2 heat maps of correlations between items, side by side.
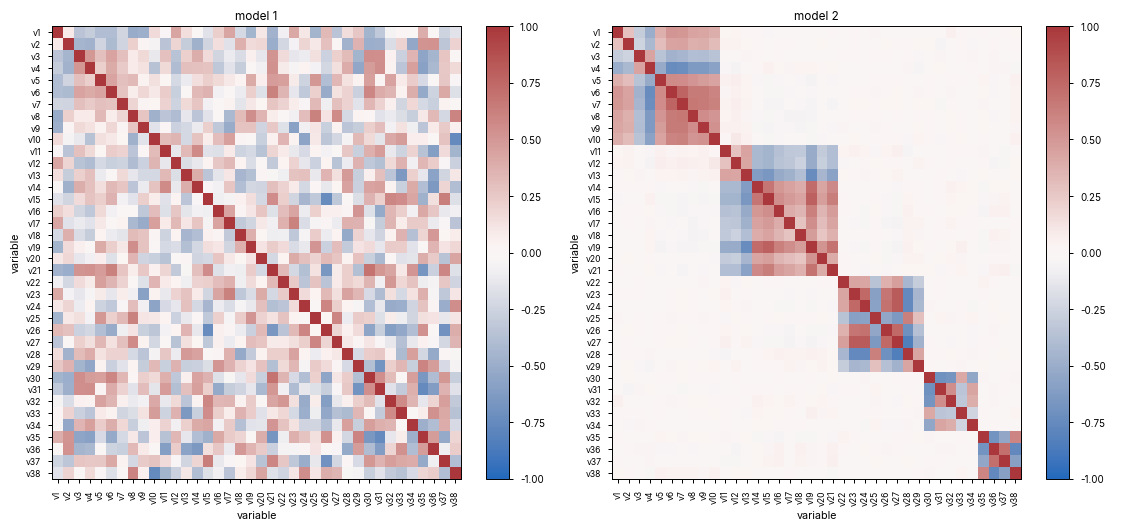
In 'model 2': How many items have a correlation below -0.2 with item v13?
8
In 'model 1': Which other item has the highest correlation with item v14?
v11
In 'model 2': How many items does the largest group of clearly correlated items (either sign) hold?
11
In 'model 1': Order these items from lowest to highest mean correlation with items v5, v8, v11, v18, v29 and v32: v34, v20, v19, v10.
v34, v20, v10, v19
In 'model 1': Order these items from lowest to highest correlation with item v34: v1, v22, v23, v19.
v19, v1, v23, v22
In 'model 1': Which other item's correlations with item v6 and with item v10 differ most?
v4
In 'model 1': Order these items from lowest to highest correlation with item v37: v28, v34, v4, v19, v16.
v16, v28, v19, v4, v34
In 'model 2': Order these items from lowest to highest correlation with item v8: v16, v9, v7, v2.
v16, v2, v9, v7
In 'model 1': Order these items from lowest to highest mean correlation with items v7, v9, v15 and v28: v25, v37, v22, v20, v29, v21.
v29, v20, v25, v22, v37, v21
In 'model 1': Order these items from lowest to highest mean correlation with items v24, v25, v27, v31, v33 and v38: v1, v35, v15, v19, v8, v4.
v1, v15, v35, v4, v19, v8
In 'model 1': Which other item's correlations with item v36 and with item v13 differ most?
v33
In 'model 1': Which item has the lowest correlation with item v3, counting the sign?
v35
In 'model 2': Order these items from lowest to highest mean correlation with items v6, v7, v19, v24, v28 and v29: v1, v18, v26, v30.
v26, v30, v18, v1
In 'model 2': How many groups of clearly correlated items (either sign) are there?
5
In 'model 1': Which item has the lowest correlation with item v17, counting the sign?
v9
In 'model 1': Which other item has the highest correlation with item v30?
v21
